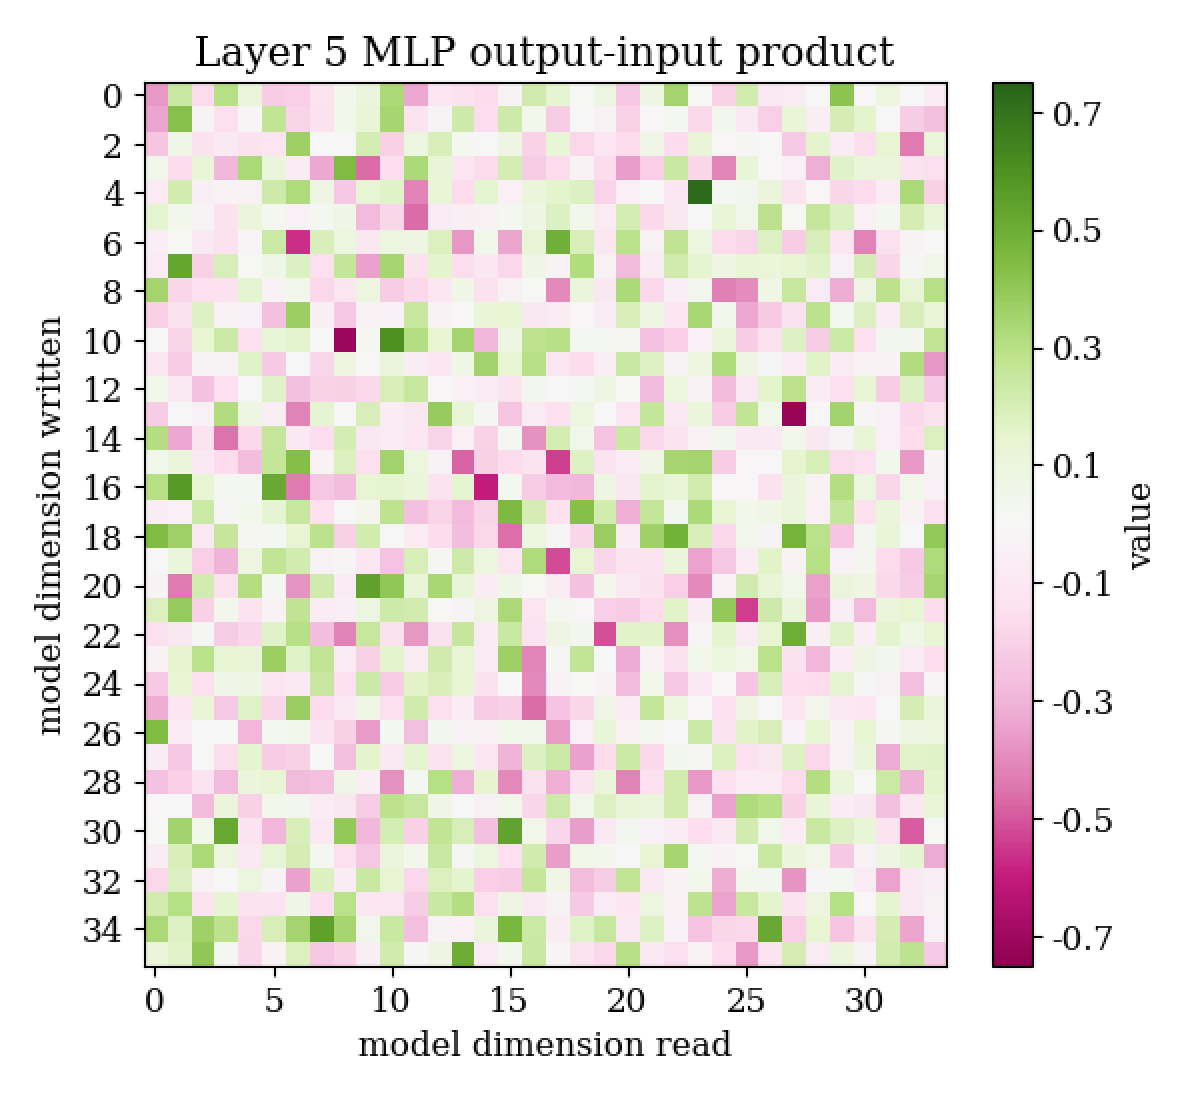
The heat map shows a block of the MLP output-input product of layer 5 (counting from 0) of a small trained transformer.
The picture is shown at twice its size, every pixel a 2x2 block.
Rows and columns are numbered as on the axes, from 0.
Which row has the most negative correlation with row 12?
2
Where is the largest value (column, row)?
23, 4
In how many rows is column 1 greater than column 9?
21
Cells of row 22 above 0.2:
5
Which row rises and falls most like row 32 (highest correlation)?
13
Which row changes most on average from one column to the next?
30
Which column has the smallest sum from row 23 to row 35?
24
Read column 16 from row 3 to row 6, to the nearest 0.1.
-0.2 0.1 0.1 0.1
